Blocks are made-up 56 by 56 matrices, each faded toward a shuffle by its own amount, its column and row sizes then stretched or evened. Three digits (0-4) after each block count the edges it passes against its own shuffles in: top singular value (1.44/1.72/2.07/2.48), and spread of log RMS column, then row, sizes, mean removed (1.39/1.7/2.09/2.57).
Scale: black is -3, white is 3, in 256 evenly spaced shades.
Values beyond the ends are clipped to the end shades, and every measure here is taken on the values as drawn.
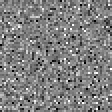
0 0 1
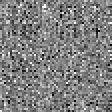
2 1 1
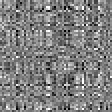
4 3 4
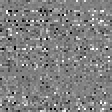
1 1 4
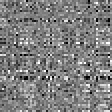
3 2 4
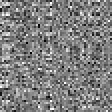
3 3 0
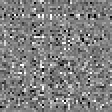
1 3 4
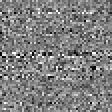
2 0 4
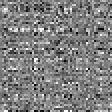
3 3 4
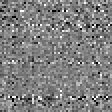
0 1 4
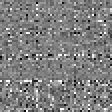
0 3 4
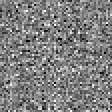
1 1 0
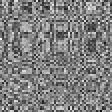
3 0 2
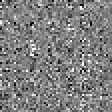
1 4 3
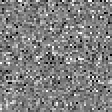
2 0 3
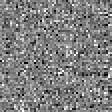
2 1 1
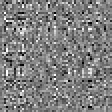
3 4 2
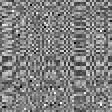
4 0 2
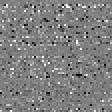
0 0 4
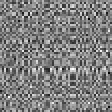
4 1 4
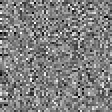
3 2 1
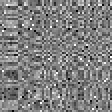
4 0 1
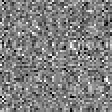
3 2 0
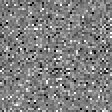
2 0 1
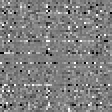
0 2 4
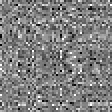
3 3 2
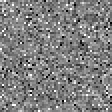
1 0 0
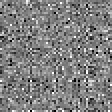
3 2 2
